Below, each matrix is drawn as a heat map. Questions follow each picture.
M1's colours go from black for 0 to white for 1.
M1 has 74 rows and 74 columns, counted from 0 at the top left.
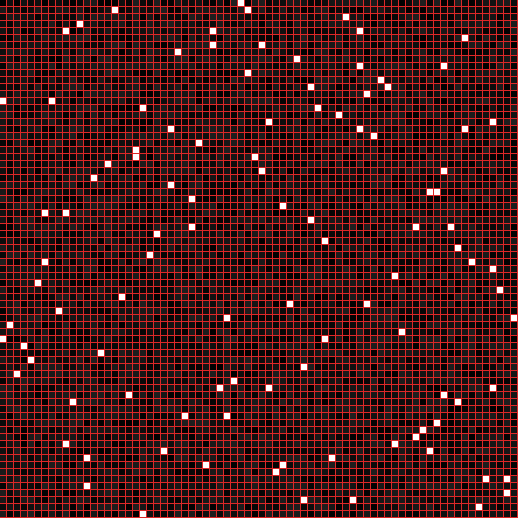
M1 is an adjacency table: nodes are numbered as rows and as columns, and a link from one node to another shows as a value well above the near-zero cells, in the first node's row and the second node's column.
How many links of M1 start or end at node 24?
4
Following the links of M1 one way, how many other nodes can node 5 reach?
3
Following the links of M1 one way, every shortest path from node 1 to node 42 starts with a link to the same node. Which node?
node 35
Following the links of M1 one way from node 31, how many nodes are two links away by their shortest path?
1
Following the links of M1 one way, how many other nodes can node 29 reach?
3
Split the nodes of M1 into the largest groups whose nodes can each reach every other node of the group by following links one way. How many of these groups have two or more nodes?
8
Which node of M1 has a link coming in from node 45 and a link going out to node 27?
node 32
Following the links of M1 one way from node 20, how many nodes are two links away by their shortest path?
1
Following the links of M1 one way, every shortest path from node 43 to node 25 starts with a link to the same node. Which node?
node 41
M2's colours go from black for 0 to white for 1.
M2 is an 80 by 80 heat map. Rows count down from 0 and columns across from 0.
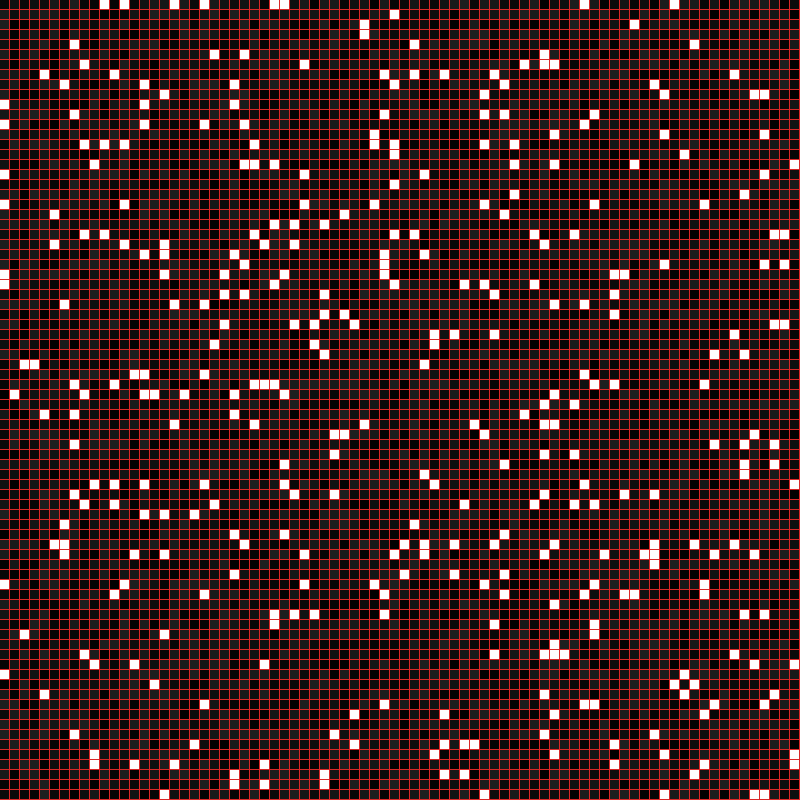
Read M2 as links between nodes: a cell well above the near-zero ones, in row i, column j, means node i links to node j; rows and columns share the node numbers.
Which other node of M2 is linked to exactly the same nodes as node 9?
node 79
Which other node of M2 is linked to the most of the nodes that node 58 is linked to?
node 20
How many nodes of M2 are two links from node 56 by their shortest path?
5
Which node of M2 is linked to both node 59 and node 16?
node 63
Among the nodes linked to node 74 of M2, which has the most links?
node 61
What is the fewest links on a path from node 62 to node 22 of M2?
2
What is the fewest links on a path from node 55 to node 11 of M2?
4
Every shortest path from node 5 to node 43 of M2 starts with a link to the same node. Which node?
node 21
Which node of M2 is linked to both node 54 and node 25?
node 42
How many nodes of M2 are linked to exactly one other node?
6
